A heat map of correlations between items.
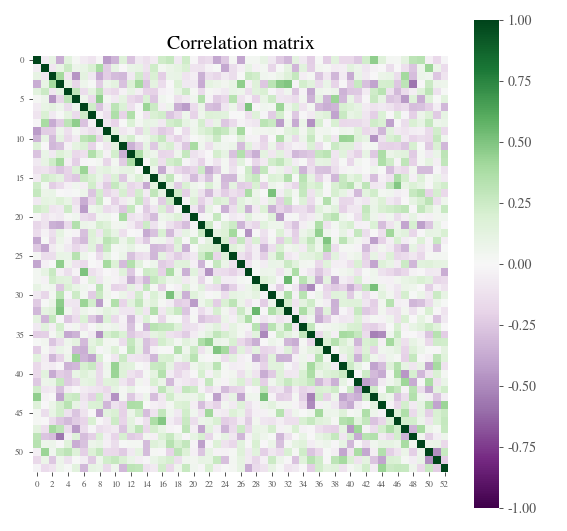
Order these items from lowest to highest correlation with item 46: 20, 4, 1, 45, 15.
4, 20, 1, 45, 15
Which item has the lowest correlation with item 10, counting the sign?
43
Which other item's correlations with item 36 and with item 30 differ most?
32
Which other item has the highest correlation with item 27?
6
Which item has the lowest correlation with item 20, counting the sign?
31
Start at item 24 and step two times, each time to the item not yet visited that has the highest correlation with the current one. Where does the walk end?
23
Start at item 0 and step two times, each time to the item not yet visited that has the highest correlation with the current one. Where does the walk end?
29
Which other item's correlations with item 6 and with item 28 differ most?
14
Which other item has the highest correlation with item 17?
30
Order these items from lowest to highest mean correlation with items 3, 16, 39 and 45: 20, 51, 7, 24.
24, 20, 7, 51
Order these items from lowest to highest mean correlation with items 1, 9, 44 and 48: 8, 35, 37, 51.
35, 51, 37, 8
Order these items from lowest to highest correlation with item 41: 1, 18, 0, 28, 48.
48, 0, 18, 1, 28
